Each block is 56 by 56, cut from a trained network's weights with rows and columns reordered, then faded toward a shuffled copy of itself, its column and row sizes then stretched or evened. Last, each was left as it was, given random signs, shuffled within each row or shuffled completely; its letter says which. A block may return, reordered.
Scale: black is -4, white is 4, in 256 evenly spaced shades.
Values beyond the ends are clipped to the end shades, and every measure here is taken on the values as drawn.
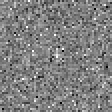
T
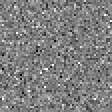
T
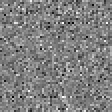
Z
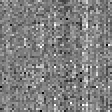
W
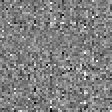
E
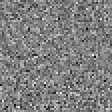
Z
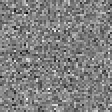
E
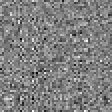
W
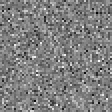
T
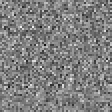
Z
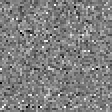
Z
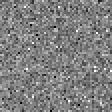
T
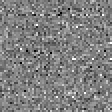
Z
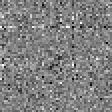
E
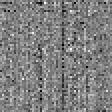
W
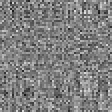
W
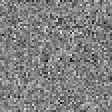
E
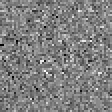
Z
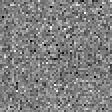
T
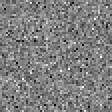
T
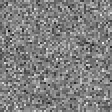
T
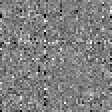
E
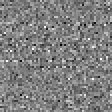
Z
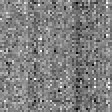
W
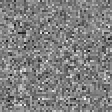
E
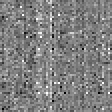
W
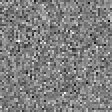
T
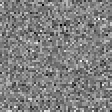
Z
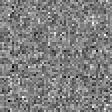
W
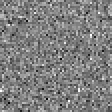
T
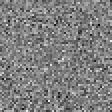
Z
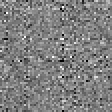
E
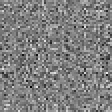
W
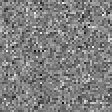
E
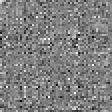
W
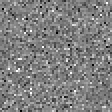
T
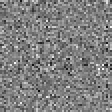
E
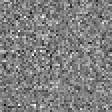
E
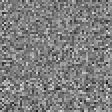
E
